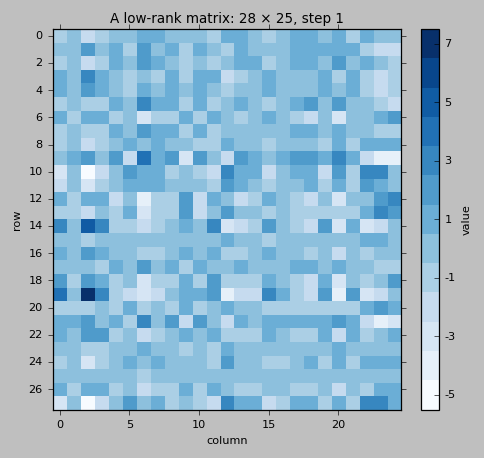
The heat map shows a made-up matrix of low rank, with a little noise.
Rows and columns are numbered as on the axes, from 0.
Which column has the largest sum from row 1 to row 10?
6
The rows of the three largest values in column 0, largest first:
19, 14, 18
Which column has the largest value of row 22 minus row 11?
2
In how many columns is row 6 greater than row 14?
7
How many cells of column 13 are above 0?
10
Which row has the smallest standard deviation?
25
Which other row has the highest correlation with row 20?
13
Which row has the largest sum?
9
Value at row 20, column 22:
1
